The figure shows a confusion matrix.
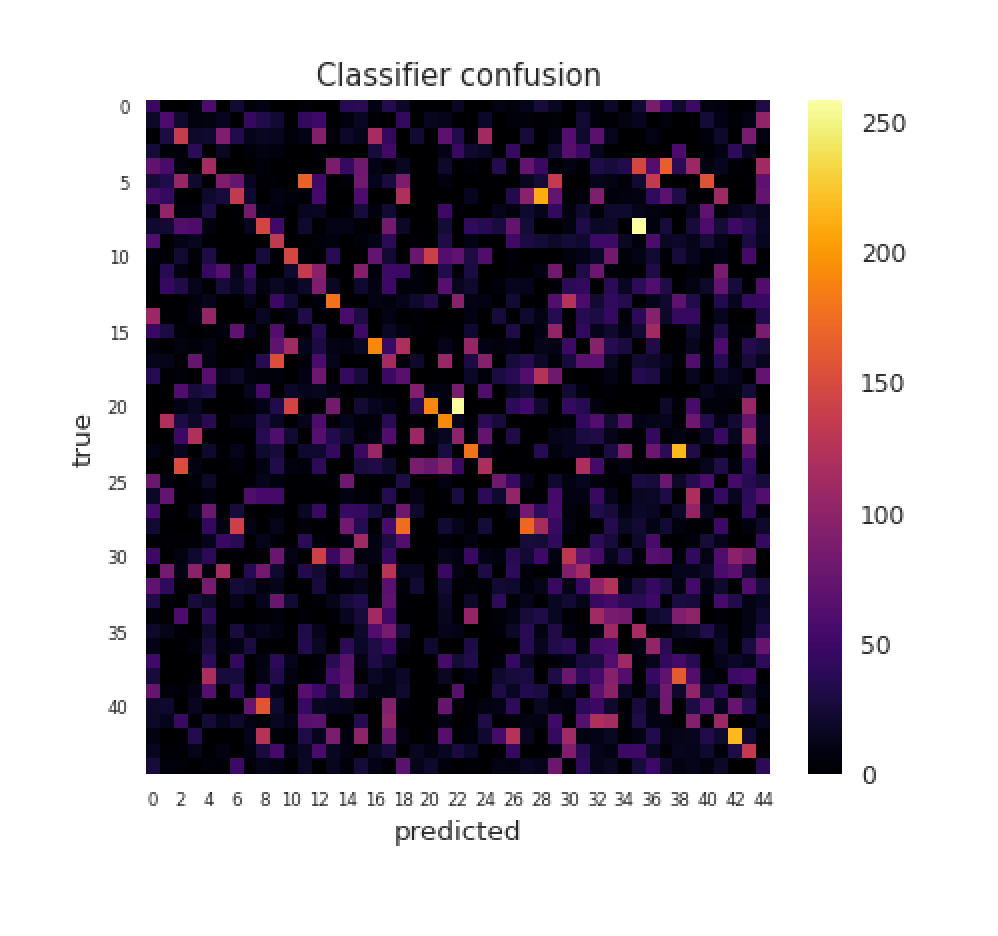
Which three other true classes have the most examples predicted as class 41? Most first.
6, 11, 12
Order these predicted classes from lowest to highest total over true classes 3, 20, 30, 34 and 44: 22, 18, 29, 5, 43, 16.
5, 18, 29, 16, 43, 22
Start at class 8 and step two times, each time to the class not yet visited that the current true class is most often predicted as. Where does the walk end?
33
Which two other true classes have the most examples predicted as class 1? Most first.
21, 7
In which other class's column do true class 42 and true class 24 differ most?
2
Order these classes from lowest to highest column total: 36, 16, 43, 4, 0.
16, 0, 4, 43, 36
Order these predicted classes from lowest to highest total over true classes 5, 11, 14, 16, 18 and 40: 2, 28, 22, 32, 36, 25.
22, 25, 2, 28, 32, 36
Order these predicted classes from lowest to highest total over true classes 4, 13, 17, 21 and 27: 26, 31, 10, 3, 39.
10, 26, 3, 31, 39
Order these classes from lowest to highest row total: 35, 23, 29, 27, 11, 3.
3, 29, 35, 27, 11, 23
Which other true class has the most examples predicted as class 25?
42
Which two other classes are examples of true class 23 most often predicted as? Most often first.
38, 16
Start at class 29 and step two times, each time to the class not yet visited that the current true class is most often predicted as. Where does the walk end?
36
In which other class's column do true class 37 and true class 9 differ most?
34
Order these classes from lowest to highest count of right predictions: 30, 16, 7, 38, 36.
7, 36, 30, 38, 16
